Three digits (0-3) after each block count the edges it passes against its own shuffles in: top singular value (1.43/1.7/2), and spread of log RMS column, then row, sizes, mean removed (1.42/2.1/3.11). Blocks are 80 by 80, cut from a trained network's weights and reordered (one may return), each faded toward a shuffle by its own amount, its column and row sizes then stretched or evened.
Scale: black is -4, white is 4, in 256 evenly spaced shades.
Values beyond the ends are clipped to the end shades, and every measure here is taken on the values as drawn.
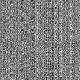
3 2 0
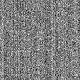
2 0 0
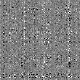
1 2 2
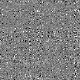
0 2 2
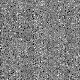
0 1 0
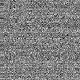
1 1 0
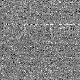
1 1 1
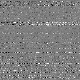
1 0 3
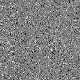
1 0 0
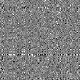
3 2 1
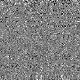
2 1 2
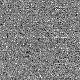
0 0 0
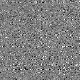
1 1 2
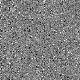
1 1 0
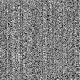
2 0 0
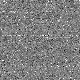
0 0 1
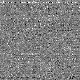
1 1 1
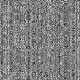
3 1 1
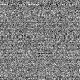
1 0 1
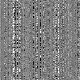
3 3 0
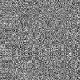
3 1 1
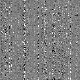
0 3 1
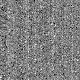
1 1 0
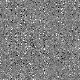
0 2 0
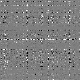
2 2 3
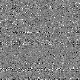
2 1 2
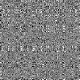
3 2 2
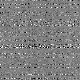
1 0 3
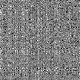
2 0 2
